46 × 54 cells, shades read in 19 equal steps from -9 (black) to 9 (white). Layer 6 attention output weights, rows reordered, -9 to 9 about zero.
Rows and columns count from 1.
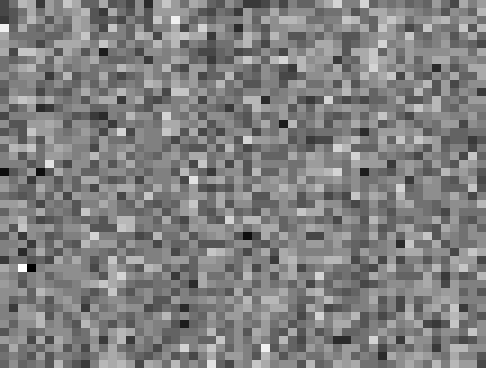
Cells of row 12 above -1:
35
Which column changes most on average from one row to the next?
21
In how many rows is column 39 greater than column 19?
18
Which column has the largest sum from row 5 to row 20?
4
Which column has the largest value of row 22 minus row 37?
38
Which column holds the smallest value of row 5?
24
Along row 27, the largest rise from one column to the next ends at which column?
10
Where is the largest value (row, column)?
34, 3
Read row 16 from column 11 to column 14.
-2 -1 -5 -1
